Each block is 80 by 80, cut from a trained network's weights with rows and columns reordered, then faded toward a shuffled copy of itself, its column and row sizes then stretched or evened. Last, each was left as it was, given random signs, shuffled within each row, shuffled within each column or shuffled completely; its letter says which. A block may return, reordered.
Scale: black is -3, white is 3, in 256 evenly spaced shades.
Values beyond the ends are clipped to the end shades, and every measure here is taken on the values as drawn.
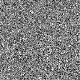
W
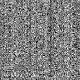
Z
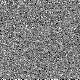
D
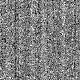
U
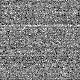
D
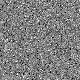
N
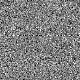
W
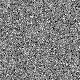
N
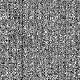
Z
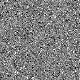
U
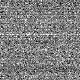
Z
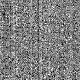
Z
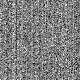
U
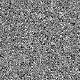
Z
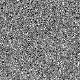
U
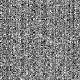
Z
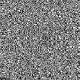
Z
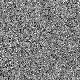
N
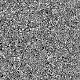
W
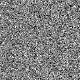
W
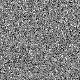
U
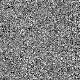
W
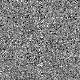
W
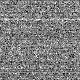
D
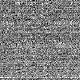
Z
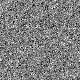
N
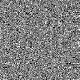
Z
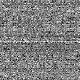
Z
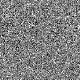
W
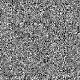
Z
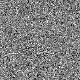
W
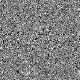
Z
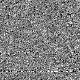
W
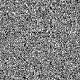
Z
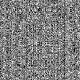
Z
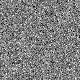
N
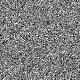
D
